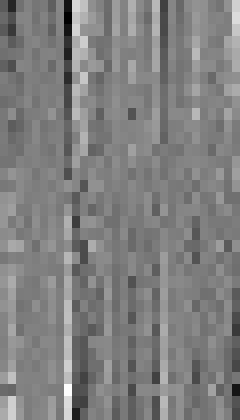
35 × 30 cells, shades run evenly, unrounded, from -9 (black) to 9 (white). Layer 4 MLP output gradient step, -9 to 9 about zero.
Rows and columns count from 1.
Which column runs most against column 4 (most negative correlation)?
5
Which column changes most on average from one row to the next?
2
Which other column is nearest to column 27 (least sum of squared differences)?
22
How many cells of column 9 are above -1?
20
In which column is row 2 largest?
30
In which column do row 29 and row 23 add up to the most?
9
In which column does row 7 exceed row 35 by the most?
10
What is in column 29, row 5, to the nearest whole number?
2
